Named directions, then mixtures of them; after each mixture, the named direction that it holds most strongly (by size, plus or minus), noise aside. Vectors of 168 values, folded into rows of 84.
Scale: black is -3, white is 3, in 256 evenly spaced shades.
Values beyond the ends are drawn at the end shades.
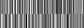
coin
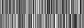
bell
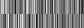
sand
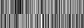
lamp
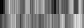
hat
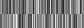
bell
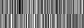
coin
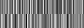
coin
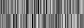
bell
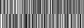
coin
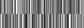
coin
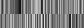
lamp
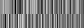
sand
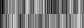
hat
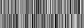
bell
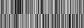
lamp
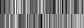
lamp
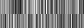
sand
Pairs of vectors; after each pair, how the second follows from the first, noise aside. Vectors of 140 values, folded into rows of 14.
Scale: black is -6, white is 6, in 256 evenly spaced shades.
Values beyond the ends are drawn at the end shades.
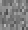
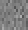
wrapped around, negated, partly zeroed.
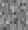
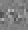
wrapped around, negated, partly zeroed.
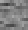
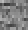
copied.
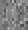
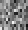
wrapped around, scaled up.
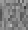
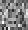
reversed, negated, scaled up.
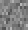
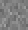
wrapped around, shrunk.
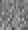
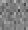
reversed, negated, partly zeroed.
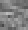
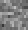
copied.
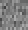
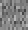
copied.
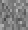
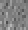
wrapped around, negated, partly zeroed.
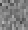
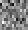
scaled up.
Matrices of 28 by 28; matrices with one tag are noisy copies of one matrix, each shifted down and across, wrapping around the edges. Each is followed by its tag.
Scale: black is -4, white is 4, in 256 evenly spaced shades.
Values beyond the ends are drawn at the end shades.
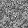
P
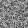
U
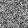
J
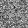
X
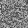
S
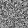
S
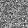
X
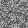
P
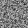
S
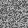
X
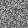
S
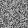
J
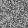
J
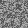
P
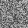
J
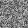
J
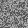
P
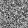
U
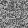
X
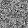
P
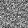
S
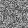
P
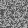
X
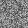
J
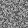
S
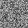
X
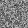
J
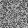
X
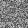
P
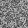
P
